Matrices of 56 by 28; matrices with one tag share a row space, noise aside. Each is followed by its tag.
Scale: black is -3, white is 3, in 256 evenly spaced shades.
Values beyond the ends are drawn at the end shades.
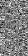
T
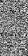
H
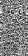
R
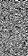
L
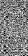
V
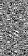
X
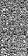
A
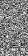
V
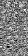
X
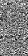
H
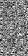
H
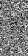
R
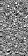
X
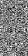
H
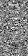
V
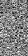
H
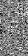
R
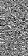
T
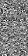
A
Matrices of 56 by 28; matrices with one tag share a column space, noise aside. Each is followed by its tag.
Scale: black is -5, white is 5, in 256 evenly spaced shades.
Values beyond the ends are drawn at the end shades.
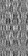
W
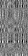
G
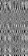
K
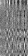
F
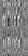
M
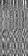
F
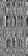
M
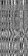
F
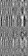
M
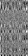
K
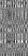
G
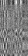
F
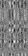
G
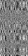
K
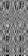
K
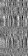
M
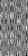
W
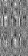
M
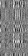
G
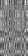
F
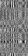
G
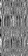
M
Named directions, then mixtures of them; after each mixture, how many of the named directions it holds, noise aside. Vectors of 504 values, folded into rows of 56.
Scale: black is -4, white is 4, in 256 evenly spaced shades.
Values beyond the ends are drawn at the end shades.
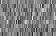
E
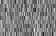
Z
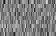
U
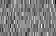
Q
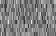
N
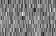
three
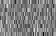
two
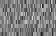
three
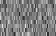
two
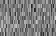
three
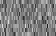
two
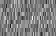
three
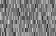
two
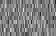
four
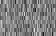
one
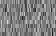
four
